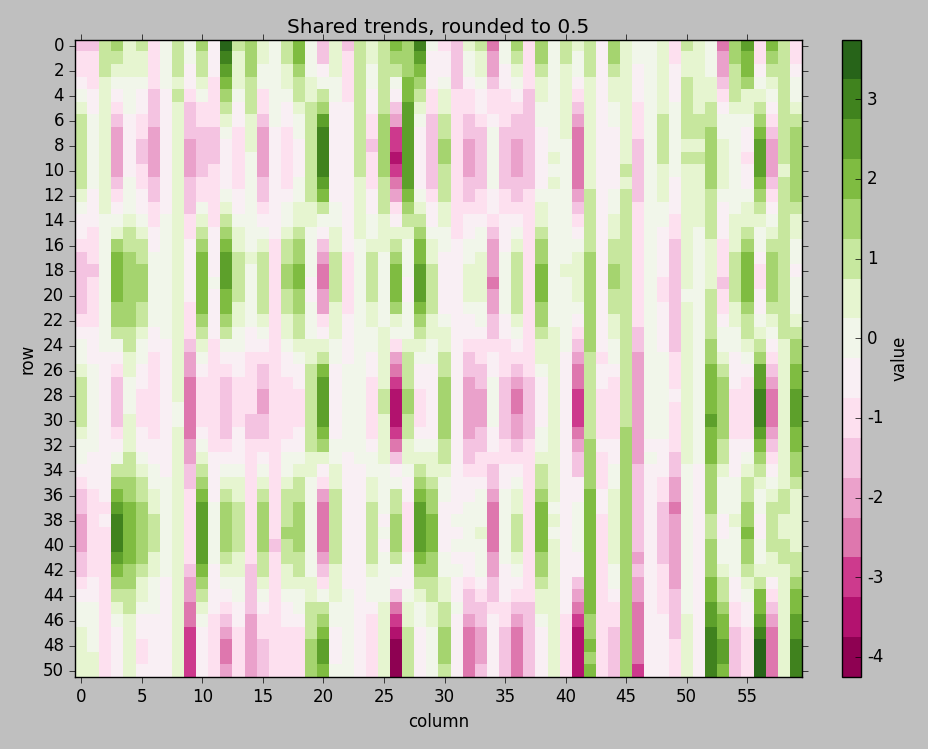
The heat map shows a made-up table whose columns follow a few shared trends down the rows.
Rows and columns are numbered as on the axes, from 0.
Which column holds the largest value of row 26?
56
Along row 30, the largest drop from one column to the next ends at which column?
57
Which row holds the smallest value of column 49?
37
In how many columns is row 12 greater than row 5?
9
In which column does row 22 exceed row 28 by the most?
26
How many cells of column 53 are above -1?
40
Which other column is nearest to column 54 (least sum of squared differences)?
44
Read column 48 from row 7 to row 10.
1 1 1 0.5
